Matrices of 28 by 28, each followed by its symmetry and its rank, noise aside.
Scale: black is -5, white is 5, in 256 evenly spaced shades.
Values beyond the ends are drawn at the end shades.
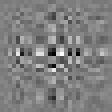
no symmetry, rank two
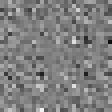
antisymmetric, rank four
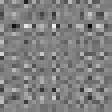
no symmetry, rank two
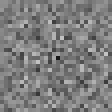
symmetric, rank four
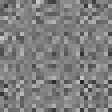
symmetric, rank three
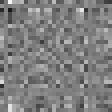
no symmetry, rank three
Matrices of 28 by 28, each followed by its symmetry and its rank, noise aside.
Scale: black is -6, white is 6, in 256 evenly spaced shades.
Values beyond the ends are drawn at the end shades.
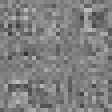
antisymmetric, rank four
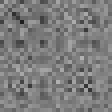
symmetric, rank five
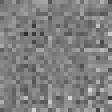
symmetric, rank four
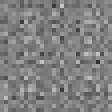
no symmetry, rank three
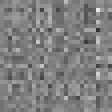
no symmetry, rank three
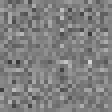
no symmetry, rank four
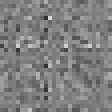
antisymmetric, rank four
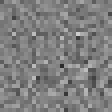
no symmetry, rank four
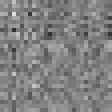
no symmetry, rank three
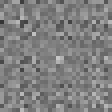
symmetric, rank four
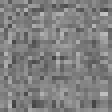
antisymmetric, rank four
